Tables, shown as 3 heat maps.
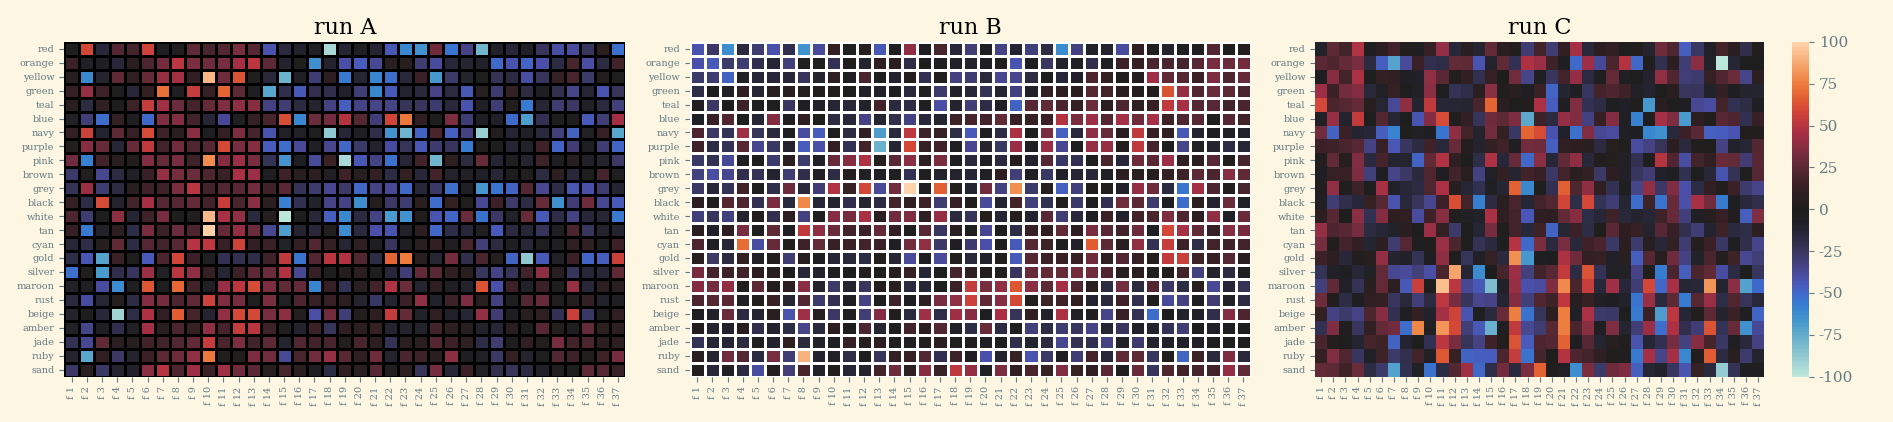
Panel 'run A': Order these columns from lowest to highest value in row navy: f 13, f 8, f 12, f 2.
f 8, f 13, f 12, f 2
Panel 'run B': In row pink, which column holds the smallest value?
f 3
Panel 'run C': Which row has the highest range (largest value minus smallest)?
maroon
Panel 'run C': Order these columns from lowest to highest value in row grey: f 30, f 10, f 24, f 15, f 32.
f 32, f 15, f 24, f 10, f 30
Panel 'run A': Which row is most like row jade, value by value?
cyan
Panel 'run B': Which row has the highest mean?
tan
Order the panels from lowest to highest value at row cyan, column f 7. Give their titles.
run C, run B, run A
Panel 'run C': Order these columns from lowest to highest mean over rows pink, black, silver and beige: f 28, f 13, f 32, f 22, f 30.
f 13, f 22, f 28, f 32, f 30
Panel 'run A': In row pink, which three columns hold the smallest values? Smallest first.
f 19, f 25, f 15
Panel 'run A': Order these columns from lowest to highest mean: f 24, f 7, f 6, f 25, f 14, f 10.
f 25, f 24, f 14, f 7, f 6, f 10
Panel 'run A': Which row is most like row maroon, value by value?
beige
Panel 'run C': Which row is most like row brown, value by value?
purple
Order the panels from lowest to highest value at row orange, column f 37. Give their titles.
run C, run A, run B
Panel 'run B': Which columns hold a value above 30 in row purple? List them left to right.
f 15, f 22, f 24, f 27, f 28, f 30
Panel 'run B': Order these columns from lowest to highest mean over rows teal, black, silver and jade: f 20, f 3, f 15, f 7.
f 20, f 7, f 15, f 3
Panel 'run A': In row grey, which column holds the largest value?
f 9
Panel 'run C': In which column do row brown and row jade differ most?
f 17
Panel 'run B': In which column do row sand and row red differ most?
f 25
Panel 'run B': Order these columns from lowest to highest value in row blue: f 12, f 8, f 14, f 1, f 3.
f 12, f 14, f 1, f 8, f 3
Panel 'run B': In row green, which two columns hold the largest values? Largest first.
f 32, f 33
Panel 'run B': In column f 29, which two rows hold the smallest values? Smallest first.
red, amber
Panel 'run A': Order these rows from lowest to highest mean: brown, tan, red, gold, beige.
red, tan, gold, brown, beige
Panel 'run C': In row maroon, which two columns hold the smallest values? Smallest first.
f 15, f 36
